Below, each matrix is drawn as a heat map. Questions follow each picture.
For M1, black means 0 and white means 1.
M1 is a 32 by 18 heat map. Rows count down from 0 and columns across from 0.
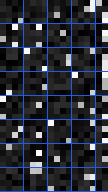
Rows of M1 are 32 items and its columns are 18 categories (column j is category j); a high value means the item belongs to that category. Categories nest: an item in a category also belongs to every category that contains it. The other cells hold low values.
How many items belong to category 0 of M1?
3
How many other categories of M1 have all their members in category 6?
3
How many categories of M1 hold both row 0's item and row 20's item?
1
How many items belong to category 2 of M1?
3
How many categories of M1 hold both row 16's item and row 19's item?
2
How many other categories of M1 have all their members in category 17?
7
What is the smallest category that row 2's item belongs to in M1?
9
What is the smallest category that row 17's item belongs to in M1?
13
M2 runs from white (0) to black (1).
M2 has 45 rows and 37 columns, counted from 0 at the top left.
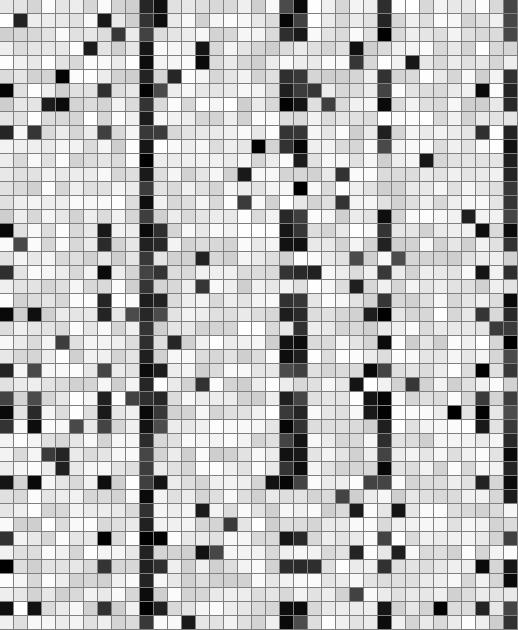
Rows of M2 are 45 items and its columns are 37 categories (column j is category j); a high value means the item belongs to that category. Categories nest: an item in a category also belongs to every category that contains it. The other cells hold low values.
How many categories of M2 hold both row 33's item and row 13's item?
3
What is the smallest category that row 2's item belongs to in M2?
8
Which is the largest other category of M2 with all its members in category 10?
36
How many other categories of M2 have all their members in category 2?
6
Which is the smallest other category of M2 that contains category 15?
28
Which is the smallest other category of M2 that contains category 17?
24
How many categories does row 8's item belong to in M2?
1
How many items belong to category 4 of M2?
5
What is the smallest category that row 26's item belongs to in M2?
26
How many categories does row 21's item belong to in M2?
7
